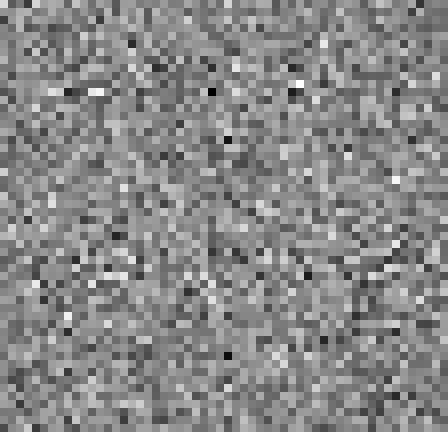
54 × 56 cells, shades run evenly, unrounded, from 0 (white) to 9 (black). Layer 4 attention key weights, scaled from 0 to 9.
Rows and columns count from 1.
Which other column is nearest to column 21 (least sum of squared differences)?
35
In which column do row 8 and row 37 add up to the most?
24
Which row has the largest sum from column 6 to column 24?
45
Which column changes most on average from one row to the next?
29
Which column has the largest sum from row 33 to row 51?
48
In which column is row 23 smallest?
50
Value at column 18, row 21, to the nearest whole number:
2
